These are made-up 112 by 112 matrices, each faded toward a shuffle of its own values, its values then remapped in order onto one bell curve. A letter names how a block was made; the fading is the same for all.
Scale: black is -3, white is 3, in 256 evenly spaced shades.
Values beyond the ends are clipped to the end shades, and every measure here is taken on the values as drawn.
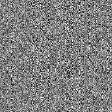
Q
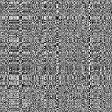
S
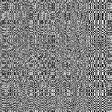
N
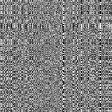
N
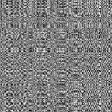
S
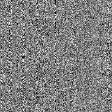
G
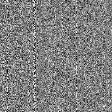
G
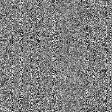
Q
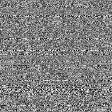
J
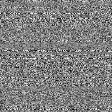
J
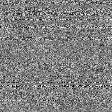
J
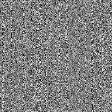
G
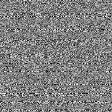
J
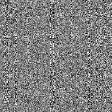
Q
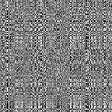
N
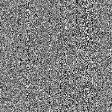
G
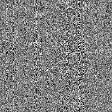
Q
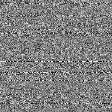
J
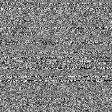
J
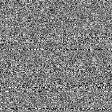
J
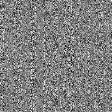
G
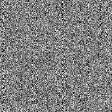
G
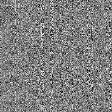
Q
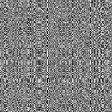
N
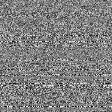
J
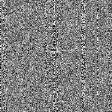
G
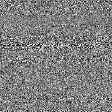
J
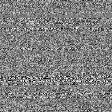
J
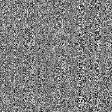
Q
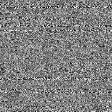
J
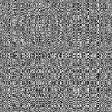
S
